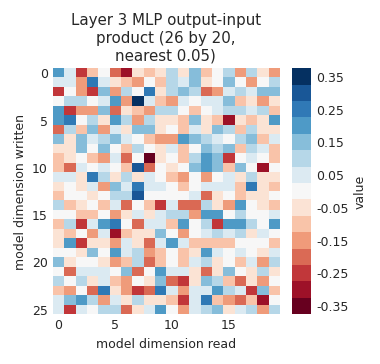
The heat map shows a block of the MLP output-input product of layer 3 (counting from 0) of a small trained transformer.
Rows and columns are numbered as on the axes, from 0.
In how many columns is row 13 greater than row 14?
12
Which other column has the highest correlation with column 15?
4
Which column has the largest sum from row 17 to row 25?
9
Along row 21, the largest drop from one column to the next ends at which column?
7
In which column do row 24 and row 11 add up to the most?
3
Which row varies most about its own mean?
23
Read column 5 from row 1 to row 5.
-0.05 -0.15 0.2 -0.2 0.2
